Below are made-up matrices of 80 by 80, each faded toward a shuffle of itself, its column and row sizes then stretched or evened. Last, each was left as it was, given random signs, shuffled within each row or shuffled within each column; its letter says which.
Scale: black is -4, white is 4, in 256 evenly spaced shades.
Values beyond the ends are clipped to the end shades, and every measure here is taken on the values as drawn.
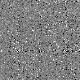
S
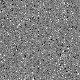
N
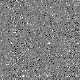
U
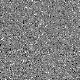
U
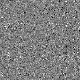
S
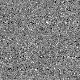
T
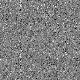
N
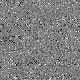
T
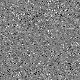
T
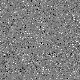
T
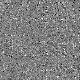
S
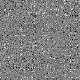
U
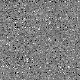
S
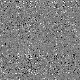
S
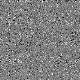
S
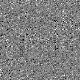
U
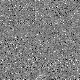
T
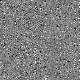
N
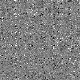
U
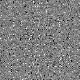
U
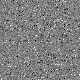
T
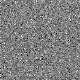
N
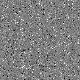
N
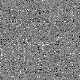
U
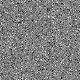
N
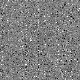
S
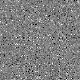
U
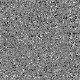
S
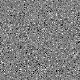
U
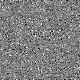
T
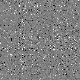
S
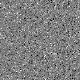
N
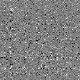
U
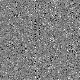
N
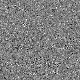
T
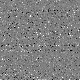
T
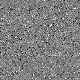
T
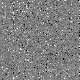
N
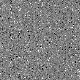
N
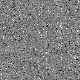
N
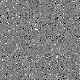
U
